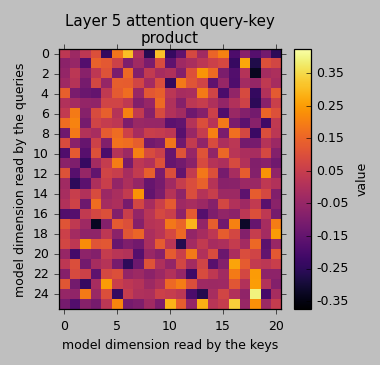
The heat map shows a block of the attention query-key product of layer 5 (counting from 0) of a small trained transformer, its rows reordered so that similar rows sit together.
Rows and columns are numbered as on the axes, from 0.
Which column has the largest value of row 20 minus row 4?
18
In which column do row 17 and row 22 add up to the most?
16
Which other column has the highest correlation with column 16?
10
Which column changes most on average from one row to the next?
19
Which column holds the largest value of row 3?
11
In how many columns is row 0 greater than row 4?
11
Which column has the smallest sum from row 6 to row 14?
2
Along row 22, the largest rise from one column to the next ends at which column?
13
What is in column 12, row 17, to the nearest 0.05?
0.3
